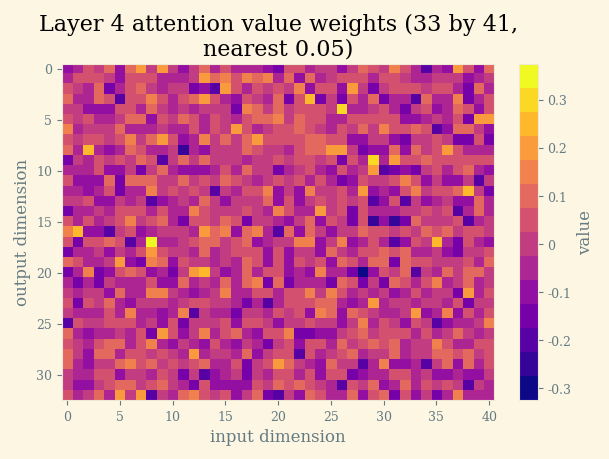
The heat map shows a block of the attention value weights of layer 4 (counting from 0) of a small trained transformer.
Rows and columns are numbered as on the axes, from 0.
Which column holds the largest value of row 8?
2
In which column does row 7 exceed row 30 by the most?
13
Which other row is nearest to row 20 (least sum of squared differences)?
14
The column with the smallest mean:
1
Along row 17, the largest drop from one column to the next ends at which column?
9
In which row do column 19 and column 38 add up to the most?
12
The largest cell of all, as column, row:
8, 17
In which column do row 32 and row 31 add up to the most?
5
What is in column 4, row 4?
-0.1
